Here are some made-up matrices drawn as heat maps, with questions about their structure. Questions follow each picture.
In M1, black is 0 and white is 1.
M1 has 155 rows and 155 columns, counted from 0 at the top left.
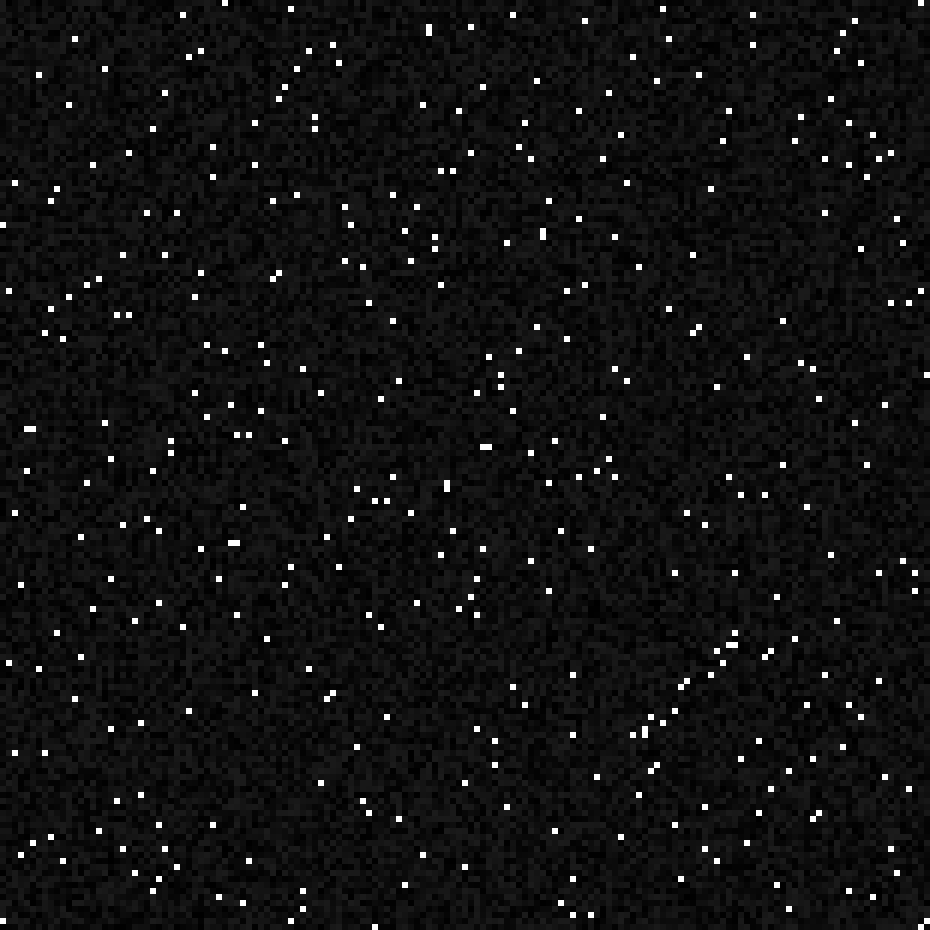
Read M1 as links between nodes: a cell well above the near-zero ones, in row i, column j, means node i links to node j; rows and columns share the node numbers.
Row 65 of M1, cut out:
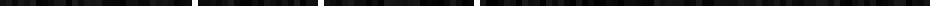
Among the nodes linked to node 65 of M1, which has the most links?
node 79
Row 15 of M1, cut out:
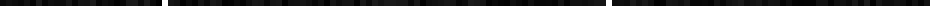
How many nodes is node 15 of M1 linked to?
2
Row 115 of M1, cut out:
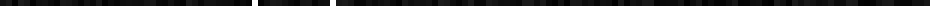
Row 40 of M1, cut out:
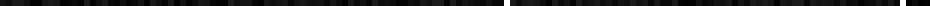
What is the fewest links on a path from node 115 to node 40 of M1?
7
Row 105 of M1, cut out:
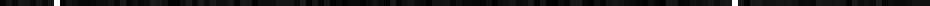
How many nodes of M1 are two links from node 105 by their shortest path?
3
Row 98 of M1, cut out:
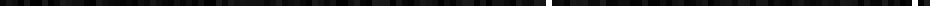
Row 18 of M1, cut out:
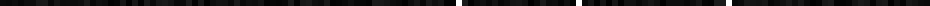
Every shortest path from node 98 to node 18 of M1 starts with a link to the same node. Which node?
node 152
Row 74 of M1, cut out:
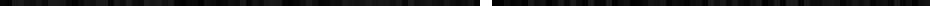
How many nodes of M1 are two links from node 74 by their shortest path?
3
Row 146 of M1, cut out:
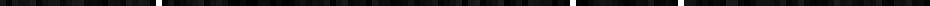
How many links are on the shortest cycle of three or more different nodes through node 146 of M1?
5
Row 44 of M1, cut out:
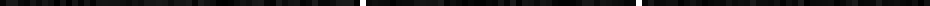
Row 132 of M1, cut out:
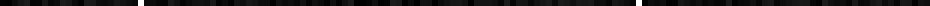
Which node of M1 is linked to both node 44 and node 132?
node 106
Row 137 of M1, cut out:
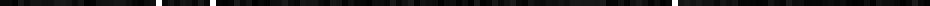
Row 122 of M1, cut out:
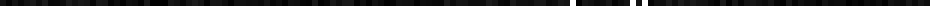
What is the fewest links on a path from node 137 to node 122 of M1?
3
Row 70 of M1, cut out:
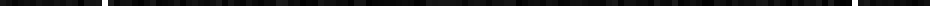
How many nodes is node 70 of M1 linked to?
2
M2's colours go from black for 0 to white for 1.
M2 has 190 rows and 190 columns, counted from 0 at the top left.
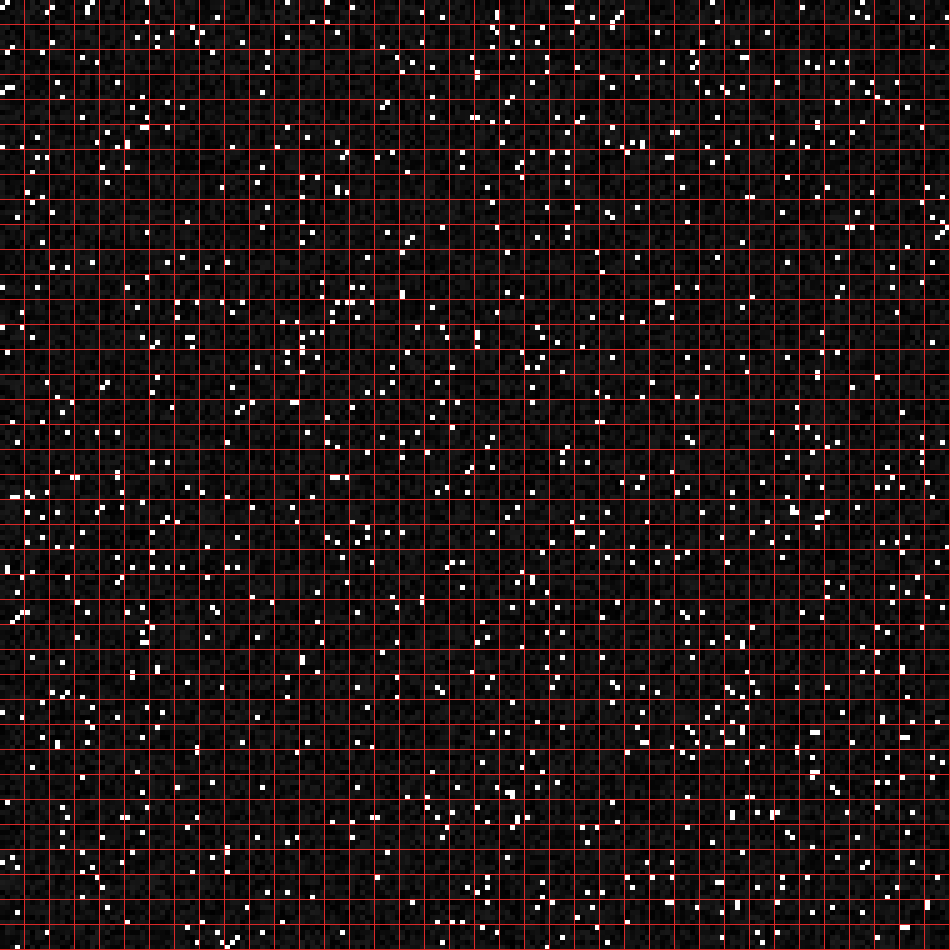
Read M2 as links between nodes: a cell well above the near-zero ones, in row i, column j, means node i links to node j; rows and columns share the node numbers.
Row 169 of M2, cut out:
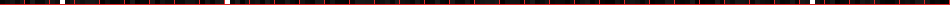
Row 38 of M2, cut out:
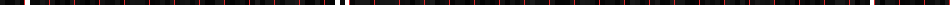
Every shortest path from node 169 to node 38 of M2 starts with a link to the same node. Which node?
node 45
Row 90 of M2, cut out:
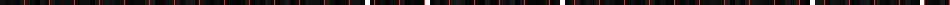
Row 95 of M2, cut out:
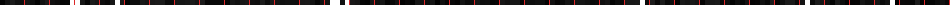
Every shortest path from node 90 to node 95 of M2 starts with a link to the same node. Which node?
node 85
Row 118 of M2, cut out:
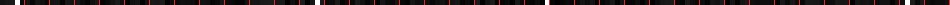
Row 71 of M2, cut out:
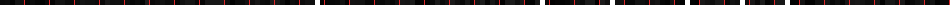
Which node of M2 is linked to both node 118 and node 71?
node 63
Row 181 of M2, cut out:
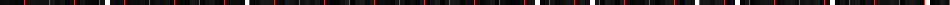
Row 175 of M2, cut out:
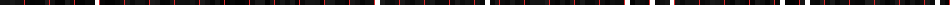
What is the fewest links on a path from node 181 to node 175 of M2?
4
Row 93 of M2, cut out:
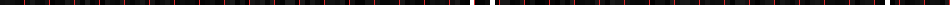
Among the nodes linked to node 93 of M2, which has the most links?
node 98
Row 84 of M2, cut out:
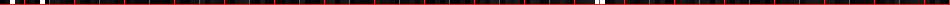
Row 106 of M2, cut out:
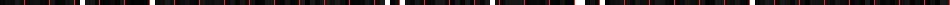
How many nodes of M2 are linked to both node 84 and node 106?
1
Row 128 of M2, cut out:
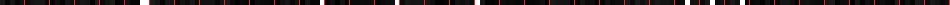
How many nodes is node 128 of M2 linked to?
8
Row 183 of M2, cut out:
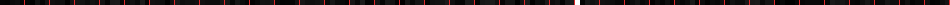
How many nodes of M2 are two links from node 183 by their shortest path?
5
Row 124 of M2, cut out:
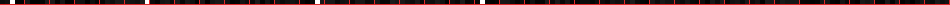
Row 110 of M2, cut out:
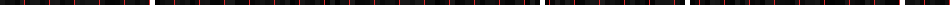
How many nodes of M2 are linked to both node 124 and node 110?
0
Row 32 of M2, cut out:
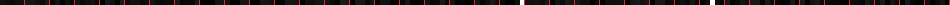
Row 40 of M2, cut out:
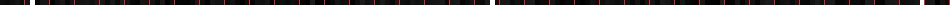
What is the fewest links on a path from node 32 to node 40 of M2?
4
